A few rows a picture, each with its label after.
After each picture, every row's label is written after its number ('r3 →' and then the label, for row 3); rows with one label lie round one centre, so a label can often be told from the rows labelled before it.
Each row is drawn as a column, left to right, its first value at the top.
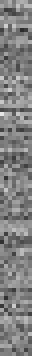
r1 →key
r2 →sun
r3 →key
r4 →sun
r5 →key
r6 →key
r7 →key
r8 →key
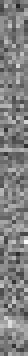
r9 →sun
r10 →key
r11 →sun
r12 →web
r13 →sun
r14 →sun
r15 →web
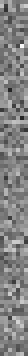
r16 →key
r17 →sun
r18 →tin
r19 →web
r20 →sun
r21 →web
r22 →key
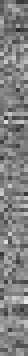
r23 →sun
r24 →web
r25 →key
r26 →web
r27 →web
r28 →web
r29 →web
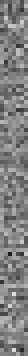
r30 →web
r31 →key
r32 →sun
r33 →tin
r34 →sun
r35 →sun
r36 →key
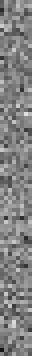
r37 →sun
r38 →tin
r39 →sun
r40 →web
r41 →key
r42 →tin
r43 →key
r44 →key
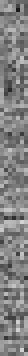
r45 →key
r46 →tin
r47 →tin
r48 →tin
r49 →sun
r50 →tin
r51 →sun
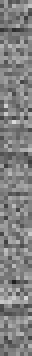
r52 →web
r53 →key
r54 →web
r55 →web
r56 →web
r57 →key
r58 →web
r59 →key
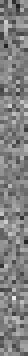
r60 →tin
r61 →sun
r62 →key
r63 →web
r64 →sun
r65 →tin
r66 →key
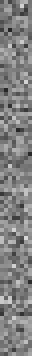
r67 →web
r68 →tin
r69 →web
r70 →sun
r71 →key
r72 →key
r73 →sun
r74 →web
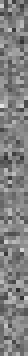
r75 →key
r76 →sun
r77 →tin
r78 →web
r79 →sun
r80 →sun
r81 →web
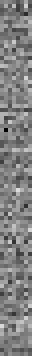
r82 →sun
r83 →key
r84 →web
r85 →key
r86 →sun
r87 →sun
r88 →key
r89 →sun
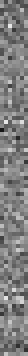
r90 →key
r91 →web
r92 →sun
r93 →web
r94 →web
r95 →web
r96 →sun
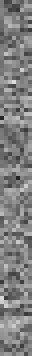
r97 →web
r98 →sun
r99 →sun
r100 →sun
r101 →sun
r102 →web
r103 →key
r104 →key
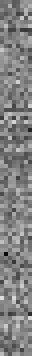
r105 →web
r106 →sun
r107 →key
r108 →web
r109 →sun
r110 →key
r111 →web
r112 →key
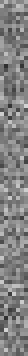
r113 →key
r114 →tin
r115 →web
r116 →tin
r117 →key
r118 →tin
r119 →sun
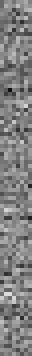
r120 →web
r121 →tin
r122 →tin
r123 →web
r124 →key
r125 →tin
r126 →key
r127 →tin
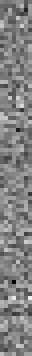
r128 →sun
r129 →sun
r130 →web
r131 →web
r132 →key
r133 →key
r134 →sun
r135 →web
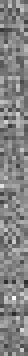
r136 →key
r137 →web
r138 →key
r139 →web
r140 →key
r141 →tin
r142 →web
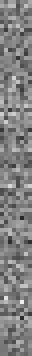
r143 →key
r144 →web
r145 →key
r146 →key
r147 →sun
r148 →tin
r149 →key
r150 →key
